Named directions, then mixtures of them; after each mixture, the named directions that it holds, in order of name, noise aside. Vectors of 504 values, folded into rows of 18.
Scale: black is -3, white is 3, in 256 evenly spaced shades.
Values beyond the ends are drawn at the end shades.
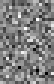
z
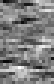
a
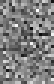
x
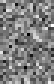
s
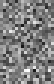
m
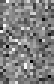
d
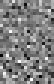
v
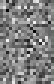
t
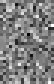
s.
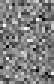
d, z.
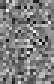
t.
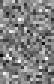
m, v.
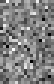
d.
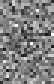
x.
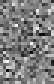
x.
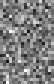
m, v.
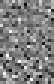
v.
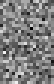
d, t, x.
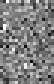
d.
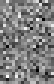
d, x, z.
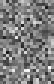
m.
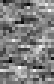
a, m.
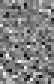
v.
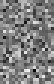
m.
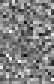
m, v, x.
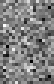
d, m.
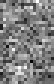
a, d, t.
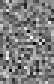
t, v, z.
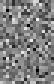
t, z.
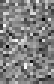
d.
